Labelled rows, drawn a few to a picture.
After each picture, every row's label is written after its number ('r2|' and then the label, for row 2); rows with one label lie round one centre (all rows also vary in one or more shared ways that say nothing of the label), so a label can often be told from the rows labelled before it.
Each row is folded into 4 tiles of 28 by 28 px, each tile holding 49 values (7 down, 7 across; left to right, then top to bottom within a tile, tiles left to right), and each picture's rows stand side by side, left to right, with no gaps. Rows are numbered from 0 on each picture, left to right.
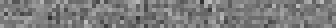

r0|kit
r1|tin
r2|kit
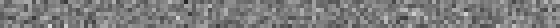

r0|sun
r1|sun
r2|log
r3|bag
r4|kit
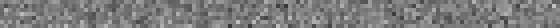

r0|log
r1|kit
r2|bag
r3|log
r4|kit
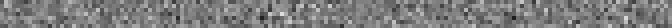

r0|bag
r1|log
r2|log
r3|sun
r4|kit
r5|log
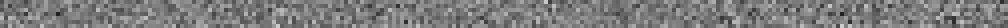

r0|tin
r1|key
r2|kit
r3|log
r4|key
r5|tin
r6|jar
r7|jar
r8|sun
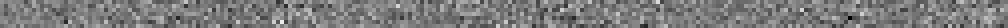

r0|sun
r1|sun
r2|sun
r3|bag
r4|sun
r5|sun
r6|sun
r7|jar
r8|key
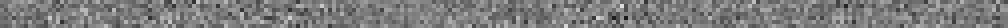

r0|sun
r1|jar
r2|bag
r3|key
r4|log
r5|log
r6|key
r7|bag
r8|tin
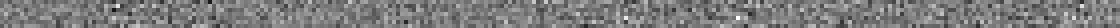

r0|bag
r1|sun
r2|sun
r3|log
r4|bag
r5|bag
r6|log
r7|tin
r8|sun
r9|bag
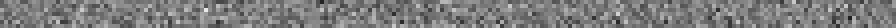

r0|tin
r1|log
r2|sun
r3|key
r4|jar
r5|bag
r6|sun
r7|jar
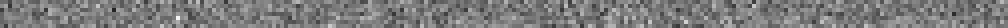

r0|kit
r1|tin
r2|tin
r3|tin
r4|bag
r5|bag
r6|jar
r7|jar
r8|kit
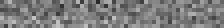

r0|jar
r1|tin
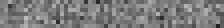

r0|key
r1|kit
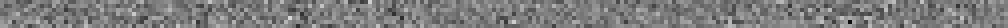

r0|log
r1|jar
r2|tin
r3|log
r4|kit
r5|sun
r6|log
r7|key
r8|kit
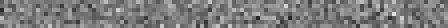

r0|tin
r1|kit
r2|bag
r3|sun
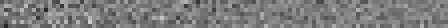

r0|jar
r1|bag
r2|tin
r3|tin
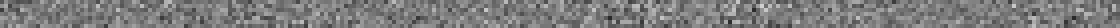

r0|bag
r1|kit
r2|key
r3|log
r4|key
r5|log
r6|kit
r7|tin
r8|kit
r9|kit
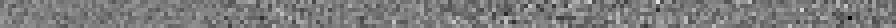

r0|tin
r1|log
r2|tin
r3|log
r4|key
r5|key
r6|tin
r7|kit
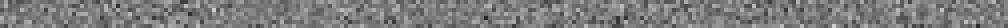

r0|bag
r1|log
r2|tin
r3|bag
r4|log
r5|jar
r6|log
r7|key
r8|tin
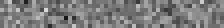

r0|jar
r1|key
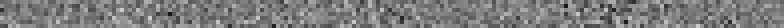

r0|sun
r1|jar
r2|jar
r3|jar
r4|key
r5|log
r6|key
